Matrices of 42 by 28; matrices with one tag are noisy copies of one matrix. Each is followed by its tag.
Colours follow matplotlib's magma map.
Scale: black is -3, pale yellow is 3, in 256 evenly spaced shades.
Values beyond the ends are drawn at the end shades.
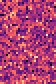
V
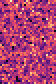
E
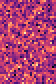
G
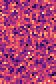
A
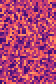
E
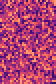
V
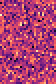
A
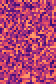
G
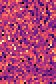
V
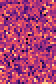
A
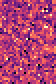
G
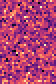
V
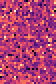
V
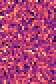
V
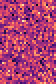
A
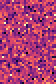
A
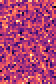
V
